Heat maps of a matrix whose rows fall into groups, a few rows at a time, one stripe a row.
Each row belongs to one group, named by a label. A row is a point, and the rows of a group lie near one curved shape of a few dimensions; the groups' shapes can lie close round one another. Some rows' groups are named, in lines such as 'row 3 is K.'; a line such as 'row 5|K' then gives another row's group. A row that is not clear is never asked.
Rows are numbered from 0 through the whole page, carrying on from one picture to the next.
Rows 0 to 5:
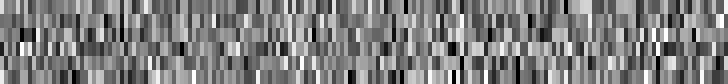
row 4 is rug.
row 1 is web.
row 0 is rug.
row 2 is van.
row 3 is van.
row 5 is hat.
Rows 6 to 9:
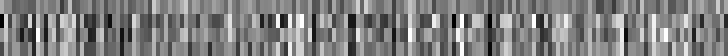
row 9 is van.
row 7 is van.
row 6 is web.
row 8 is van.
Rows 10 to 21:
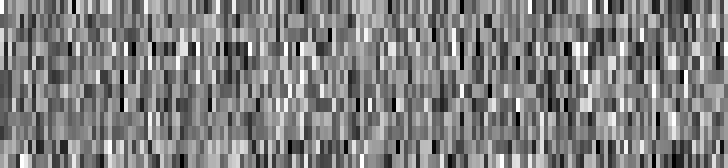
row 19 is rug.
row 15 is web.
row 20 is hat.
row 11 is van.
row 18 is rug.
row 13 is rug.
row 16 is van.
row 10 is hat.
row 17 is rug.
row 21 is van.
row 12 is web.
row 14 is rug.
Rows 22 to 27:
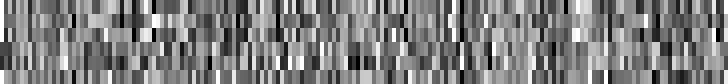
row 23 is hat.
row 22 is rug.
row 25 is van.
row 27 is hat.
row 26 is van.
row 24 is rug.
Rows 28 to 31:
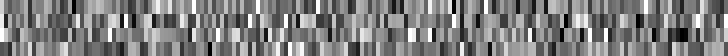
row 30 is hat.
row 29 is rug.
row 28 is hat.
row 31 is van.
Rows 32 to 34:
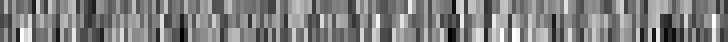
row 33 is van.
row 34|van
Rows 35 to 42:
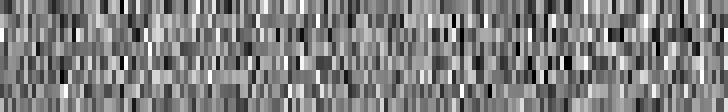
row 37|hat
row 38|rug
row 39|rug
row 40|hat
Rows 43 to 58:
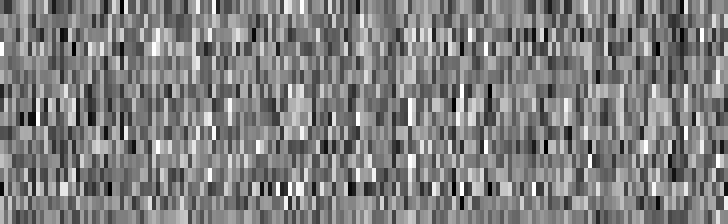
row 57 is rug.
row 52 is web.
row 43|web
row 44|van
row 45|hat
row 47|web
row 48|web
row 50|van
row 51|van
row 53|hat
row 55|van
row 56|van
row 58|web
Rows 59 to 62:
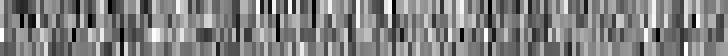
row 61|hat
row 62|web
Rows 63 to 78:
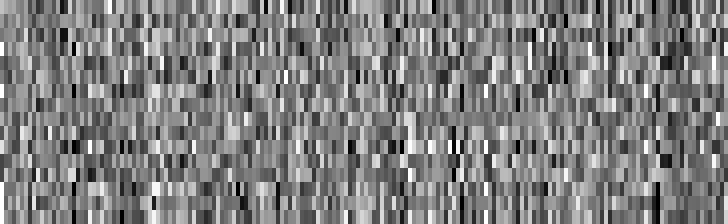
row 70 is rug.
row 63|hat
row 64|rug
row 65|hat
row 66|hat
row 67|van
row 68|rug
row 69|hat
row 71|web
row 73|hat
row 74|van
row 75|van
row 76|hat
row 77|rug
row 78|hat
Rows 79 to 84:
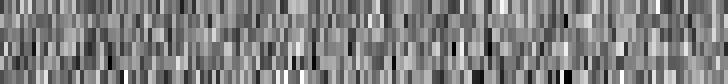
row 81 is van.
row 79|van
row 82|van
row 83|web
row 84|rug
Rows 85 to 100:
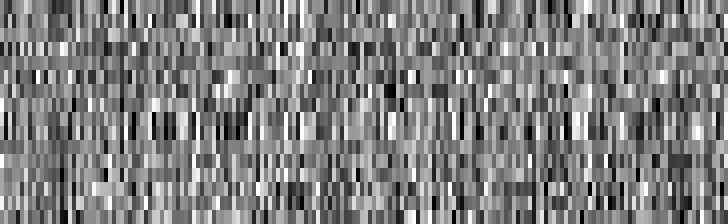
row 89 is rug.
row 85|web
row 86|rug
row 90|van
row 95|web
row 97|web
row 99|hat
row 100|hat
